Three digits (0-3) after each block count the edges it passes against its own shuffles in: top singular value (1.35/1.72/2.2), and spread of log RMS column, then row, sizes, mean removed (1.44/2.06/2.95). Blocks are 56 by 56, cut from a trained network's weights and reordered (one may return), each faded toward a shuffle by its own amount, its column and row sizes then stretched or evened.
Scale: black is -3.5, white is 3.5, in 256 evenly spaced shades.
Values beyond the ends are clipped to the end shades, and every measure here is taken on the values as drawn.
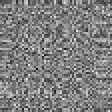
3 1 1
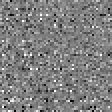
0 1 2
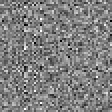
2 1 0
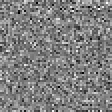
1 0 1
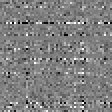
2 1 3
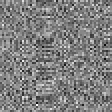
3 1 1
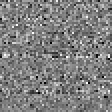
1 0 2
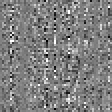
0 3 0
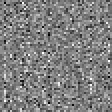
1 2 0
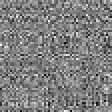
2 1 2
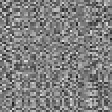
3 2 0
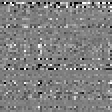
1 1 3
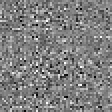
1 2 2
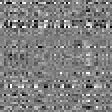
3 1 3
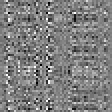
3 3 1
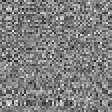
3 0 2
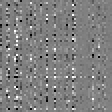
2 3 1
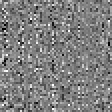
0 3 0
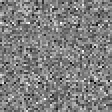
0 0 1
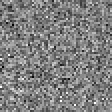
1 0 0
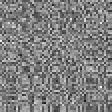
3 0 0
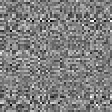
3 1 2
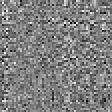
2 2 1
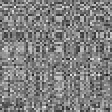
3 0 2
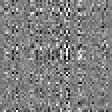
3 3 2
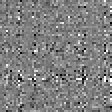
1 2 2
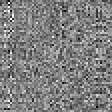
2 2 0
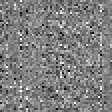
0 2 1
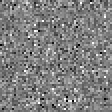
0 1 1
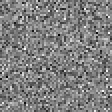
1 0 0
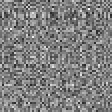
3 0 1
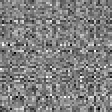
3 1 2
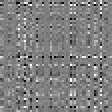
3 3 2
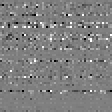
1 1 3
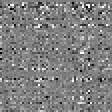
0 2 3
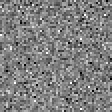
0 0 0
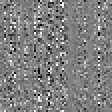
0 3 0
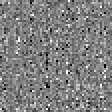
1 2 0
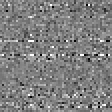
1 0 2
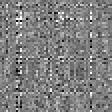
3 2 2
